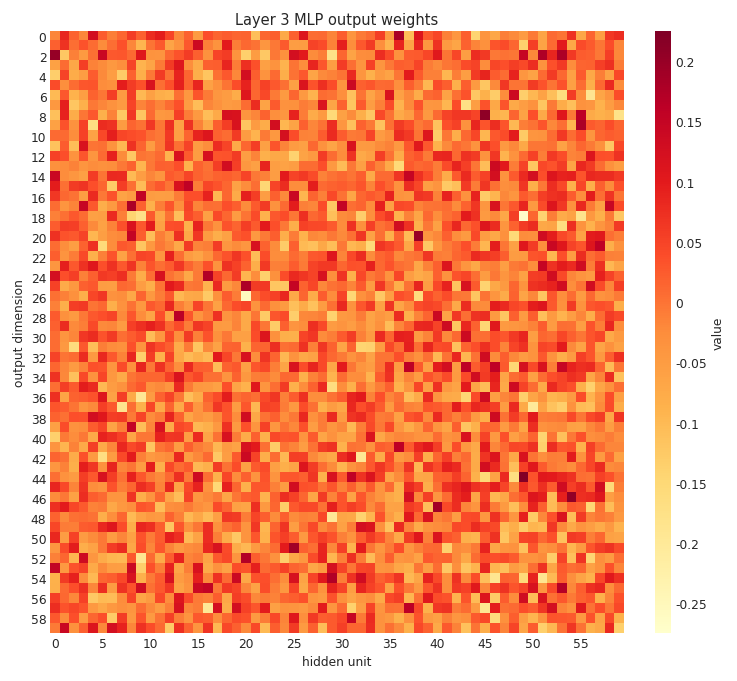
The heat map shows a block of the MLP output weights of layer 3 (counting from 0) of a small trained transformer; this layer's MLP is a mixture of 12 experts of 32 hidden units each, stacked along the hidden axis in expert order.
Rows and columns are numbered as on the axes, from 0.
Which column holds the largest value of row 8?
45
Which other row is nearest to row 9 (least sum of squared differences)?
22
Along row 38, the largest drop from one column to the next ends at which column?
21
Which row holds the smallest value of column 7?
37
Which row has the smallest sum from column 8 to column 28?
26
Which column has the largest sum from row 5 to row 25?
52
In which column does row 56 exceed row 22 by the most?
49
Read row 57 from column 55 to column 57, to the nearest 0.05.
0.1 0 0.05
